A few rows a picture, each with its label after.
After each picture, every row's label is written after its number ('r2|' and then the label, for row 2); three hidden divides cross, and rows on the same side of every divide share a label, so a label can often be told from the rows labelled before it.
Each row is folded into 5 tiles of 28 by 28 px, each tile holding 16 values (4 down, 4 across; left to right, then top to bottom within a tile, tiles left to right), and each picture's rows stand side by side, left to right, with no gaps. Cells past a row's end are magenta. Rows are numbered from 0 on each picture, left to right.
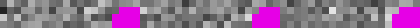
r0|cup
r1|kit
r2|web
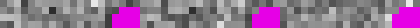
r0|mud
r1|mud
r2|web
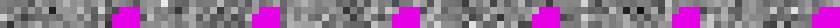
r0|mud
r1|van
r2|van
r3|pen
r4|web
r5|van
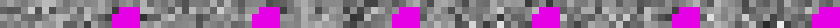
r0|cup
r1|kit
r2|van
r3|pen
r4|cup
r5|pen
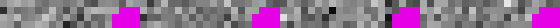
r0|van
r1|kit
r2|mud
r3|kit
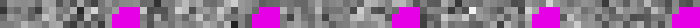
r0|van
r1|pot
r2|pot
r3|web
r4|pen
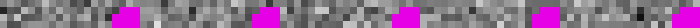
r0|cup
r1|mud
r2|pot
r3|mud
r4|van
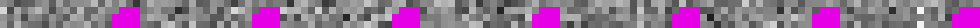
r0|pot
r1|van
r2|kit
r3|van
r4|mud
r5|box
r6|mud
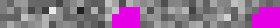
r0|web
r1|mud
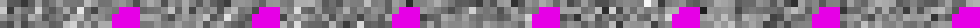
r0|pot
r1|cup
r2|pen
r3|web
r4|kit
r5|van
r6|cup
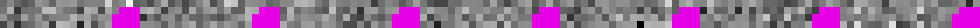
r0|box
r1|kit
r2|van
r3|box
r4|box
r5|cup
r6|pen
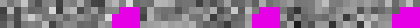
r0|web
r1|van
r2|box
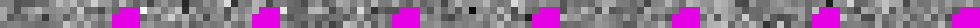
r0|pot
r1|kit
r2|pot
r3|mud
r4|cup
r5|pen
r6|cup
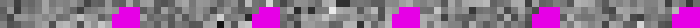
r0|box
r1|box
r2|web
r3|mud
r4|pen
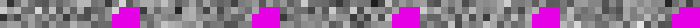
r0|kit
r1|van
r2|web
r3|kit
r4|pen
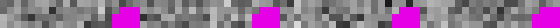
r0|mud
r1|kit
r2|pen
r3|van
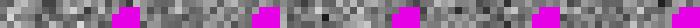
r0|pen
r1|pot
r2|pot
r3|van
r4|kit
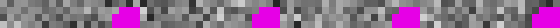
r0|pen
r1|pot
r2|cup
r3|mud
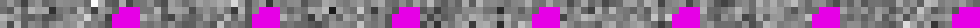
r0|mud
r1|mud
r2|mud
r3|box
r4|kit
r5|pot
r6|pot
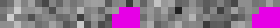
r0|pen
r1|van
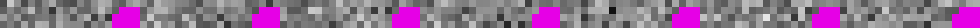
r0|cup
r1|pen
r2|pot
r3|pen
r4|mud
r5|cup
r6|cup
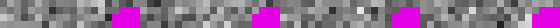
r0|mud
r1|pot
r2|mud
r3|web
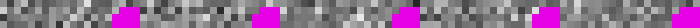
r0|kit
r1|cup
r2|pot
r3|kit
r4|pen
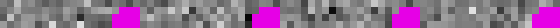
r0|pen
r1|mud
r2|mud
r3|web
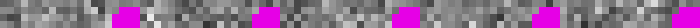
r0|web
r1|pen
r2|box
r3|pen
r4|pot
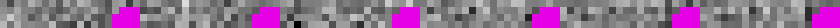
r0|pen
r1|cup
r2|box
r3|mud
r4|mud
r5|mud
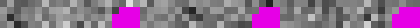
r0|box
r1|pen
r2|kit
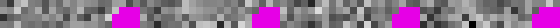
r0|kit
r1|box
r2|pot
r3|box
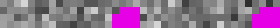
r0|van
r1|pen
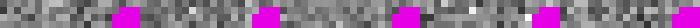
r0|cup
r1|web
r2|cup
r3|web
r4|van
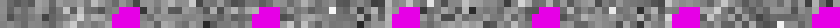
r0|pot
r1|van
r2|web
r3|cup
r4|web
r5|pen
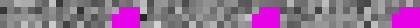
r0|van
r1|kit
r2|cup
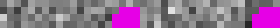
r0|cup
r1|mud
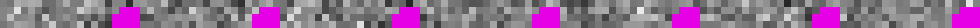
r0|pen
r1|web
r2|pen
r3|web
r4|pot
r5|cup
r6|box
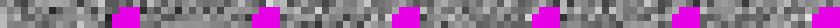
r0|mud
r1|cup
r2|kit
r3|kit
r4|kit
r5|kit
